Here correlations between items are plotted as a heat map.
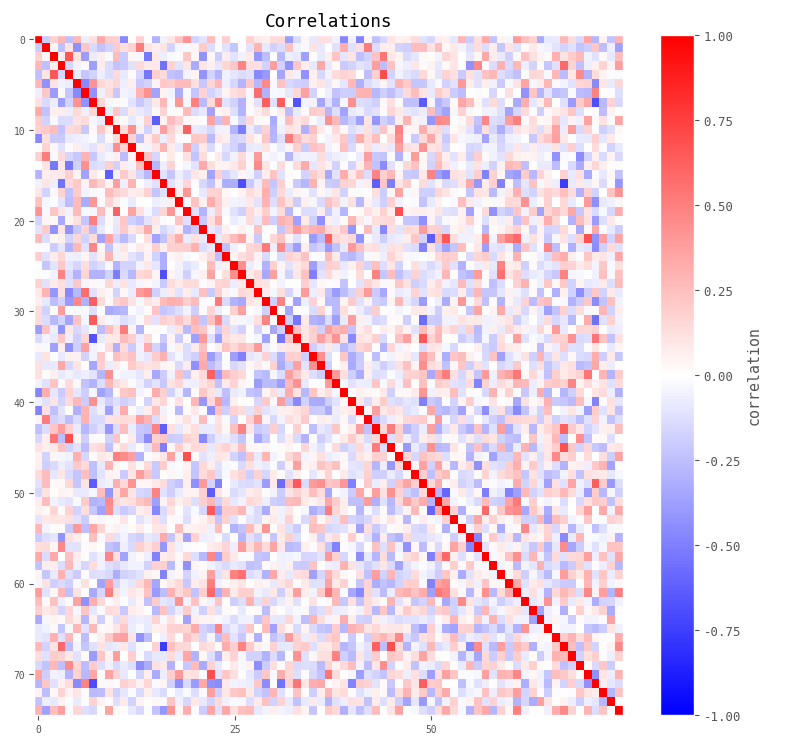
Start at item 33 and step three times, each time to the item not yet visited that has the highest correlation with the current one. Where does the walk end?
6
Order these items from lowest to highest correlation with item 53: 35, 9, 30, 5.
5, 9, 30, 35
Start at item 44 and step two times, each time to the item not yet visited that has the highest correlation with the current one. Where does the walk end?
2
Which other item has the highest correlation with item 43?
67
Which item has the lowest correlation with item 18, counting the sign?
71
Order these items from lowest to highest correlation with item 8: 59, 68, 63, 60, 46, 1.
60, 1, 59, 63, 46, 68
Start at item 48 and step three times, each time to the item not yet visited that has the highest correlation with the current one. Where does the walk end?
42
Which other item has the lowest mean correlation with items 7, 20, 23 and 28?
49
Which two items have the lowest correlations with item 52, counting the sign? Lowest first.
50, 15
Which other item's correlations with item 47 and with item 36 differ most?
56
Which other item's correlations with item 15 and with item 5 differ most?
9
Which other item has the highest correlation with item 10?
19
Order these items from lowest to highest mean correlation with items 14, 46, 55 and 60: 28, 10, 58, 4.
4, 58, 10, 28
